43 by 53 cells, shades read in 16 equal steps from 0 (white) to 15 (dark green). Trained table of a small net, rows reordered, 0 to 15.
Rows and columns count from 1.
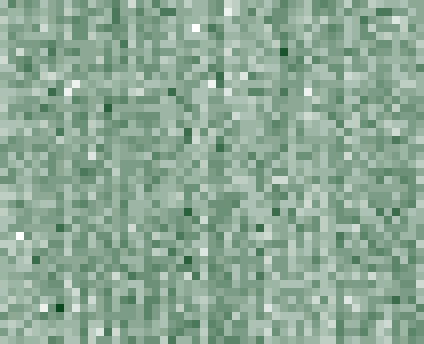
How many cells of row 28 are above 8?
15
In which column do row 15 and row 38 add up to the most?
50
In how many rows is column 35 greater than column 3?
21
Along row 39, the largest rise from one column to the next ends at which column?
7
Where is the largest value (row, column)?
39, 8
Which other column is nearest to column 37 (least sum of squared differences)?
4
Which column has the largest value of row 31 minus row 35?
47
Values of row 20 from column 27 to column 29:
8 8 6
